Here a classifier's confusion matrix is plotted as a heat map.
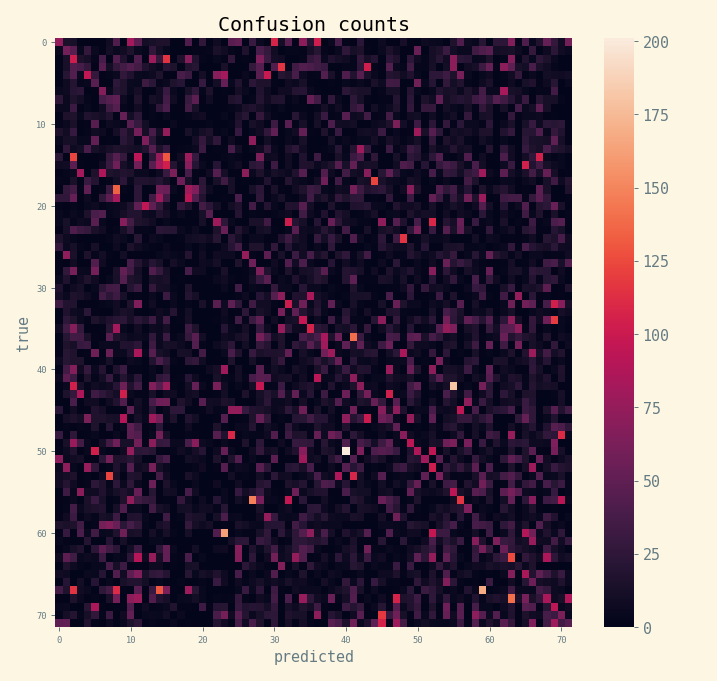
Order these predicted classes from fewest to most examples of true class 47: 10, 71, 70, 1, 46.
1, 46, 71, 70, 10
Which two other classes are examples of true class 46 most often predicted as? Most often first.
43, 9
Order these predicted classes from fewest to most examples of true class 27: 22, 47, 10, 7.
7, 22, 47, 10
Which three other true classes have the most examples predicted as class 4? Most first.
52, 46, 18
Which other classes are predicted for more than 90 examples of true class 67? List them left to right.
2, 8, 14, 59
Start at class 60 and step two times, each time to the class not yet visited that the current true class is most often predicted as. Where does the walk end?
50
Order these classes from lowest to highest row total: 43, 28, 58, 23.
58, 23, 28, 43
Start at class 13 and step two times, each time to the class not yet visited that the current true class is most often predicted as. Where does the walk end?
55
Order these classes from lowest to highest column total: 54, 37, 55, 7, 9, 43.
43, 37, 7, 9, 55, 54
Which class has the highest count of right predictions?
63
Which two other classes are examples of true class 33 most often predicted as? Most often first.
31, 54
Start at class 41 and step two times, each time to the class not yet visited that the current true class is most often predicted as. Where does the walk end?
37
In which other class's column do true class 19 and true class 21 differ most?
18
